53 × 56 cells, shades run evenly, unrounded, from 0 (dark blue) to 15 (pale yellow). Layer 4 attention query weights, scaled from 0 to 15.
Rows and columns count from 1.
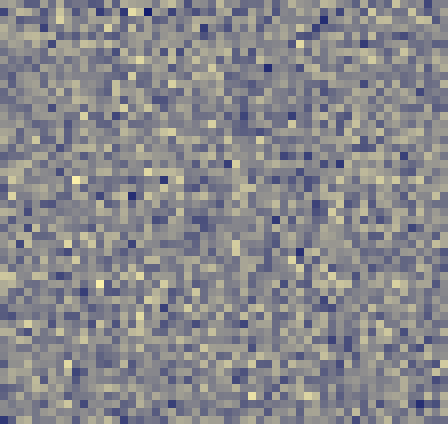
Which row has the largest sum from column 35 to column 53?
36
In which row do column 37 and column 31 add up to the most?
33
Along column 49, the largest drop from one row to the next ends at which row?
44
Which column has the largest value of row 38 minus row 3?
20
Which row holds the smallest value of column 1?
53
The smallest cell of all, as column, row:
19, 2
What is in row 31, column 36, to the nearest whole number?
9
